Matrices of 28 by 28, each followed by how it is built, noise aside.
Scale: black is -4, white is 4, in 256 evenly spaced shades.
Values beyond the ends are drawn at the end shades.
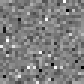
sparse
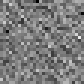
Toeplitz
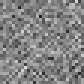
Hankel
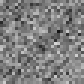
Hankel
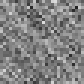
Toeplitz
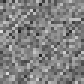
Hankel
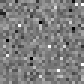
sparse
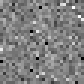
sparse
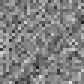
Hankel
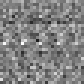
repeating columns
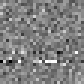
uneven rows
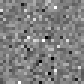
sparse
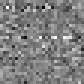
uneven rows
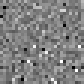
sparse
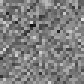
Hankel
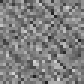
Toeplitz
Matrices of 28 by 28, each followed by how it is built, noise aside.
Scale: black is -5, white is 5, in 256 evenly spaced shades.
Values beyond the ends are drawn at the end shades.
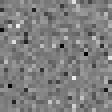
sparse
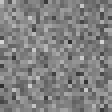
uneven columns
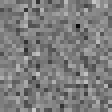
uneven columns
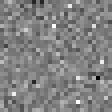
sparse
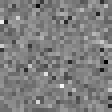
sparse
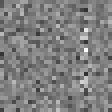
uneven columns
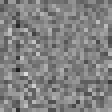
repeating rows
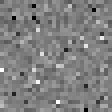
sparse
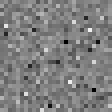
sparse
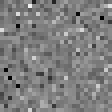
sparse
